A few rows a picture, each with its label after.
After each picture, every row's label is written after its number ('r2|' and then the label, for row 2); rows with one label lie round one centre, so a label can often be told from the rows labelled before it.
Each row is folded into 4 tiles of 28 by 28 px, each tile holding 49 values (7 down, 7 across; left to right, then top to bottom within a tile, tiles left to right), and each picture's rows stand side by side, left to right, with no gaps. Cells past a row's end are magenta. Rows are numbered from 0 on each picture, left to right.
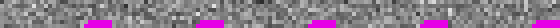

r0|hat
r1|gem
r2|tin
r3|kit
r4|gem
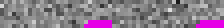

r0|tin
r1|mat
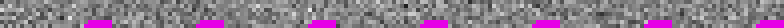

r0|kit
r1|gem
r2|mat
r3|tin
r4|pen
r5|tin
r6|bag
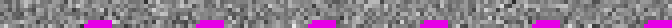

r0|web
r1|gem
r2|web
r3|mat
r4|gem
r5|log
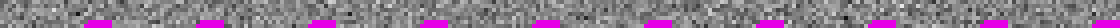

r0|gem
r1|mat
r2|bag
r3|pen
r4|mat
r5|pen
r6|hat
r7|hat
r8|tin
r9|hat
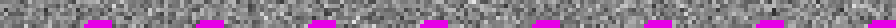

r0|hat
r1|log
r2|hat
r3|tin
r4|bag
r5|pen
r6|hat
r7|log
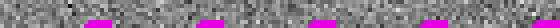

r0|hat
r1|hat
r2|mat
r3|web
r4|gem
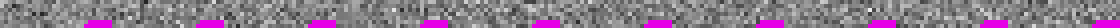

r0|pen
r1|web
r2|hat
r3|mat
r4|mat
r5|log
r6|mat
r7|mat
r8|mat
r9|pen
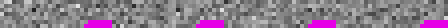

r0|log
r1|bag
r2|gem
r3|tin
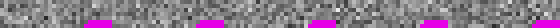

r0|gem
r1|pen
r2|log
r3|kit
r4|pen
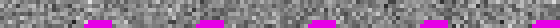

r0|tin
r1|gem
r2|hat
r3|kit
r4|bag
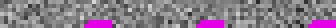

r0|mat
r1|gem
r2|hat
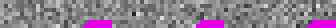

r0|pen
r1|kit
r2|mat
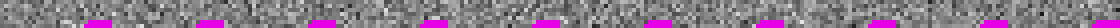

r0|pen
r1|log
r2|pen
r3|gem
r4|gem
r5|log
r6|tin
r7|tin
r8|log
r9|pen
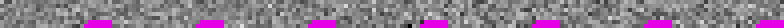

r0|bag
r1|gem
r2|hat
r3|mat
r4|tin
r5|bag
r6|log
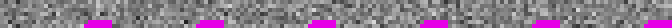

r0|hat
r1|pen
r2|tin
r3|bag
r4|web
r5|gem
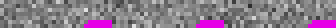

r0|mat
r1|bag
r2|kit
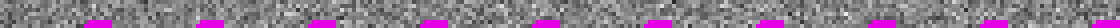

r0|mat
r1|web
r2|pen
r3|log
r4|web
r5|hat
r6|tin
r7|bag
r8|mat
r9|pen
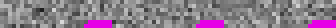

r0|mat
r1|web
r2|gem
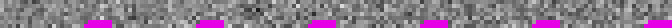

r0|pen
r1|pen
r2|pen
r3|web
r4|web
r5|web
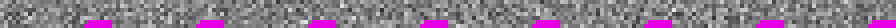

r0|web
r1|hat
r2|web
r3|hat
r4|log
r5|gem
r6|kit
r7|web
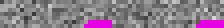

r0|tin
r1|mat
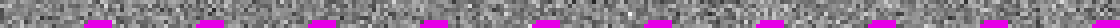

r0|tin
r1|kit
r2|web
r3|pen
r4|hat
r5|log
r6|tin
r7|gem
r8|tin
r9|kit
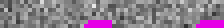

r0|bag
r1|bag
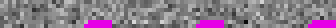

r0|web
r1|gem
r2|bag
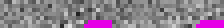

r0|web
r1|bag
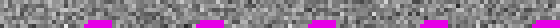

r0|gem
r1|gem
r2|gem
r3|hat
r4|log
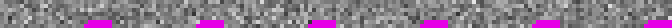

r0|hat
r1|tin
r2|mat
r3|pen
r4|pen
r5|web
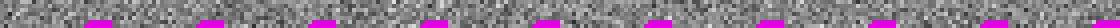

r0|log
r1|bag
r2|bag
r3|pen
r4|log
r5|log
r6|gem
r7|kit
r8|gem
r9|tin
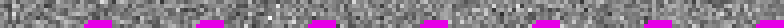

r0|bag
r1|tin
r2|pen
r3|web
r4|hat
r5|mat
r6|pen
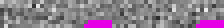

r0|web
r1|bag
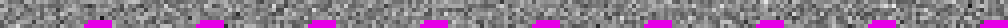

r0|kit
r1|web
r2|log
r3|hat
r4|web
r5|gem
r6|tin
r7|hat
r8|gem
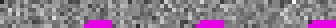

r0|log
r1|tin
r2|mat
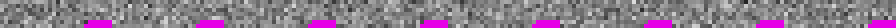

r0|kit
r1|gem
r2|log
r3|mat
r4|gem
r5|gem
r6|pen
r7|log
